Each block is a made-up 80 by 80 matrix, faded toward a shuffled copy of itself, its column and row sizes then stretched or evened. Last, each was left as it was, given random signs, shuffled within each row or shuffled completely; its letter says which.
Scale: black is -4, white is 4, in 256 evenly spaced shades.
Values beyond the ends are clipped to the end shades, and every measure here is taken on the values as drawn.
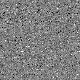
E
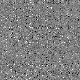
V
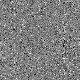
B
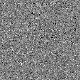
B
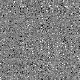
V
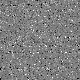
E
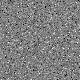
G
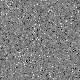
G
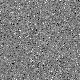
G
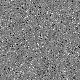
G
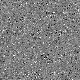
E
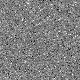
G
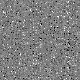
V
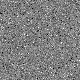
G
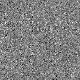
B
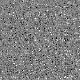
V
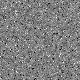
G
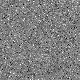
G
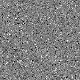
B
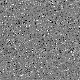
E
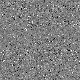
E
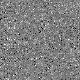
V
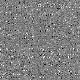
V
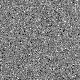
G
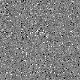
V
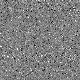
E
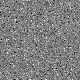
G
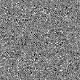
B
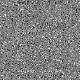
V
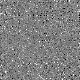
B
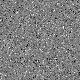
G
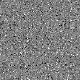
V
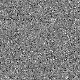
B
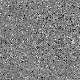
V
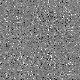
V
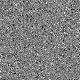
E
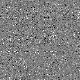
B
